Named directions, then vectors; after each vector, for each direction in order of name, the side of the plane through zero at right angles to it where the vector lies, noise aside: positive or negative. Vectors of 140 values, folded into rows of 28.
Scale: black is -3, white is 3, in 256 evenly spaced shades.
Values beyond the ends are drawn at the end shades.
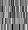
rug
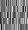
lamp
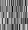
negative, positive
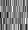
positive, negative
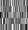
positive, negative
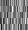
positive, negative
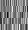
positive, negative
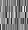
negative, negative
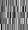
positive, positive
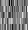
negative, positive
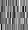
positive, positive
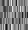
positive, negative
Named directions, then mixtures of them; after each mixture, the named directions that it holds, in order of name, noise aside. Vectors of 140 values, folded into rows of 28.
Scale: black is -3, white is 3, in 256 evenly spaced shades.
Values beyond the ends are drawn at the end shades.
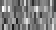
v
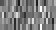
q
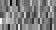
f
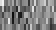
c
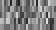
c, f, q.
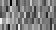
f.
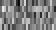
f, q, v.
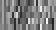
c, q.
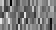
c, f.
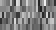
f, q.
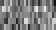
f, v.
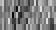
c, q.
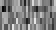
v.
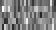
v.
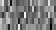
c, f.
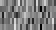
q.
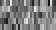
f, v.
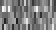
v.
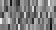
c, f.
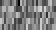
f, q, v.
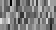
c, f, q.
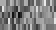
c, f, v.
